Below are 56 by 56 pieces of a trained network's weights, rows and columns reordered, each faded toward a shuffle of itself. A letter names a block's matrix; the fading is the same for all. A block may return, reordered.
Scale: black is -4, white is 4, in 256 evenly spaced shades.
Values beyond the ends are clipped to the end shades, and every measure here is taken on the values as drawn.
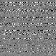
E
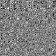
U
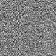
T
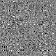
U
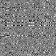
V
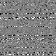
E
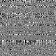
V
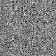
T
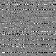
E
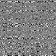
V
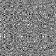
U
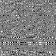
V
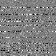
E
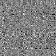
U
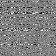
E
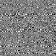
V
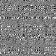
V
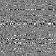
E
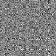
U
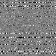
E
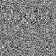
T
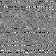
E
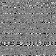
E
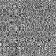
T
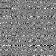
V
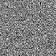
T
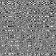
V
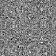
T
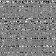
E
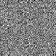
T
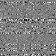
E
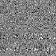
U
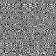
V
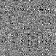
U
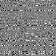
E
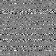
E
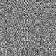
T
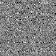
U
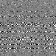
E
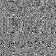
U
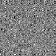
U
